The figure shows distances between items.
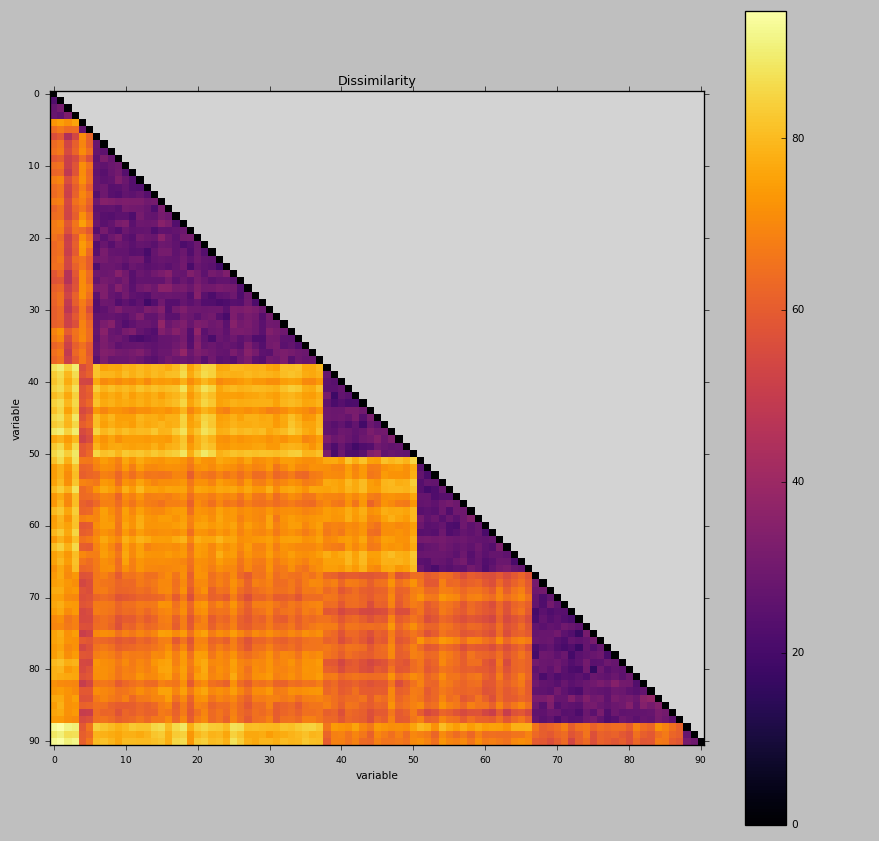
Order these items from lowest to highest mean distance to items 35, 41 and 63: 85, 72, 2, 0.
72, 85, 2, 0
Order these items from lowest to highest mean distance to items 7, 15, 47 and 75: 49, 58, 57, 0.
49, 57, 58, 0
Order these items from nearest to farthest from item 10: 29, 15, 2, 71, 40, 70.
29, 15, 2, 70, 71, 40
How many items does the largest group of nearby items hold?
32
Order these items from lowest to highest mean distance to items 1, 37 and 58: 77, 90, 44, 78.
77, 78, 44, 90
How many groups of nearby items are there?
7
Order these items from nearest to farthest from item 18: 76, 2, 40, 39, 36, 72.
36, 2, 76, 72, 40, 39
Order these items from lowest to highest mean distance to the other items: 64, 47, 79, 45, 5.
79, 5, 64, 45, 47
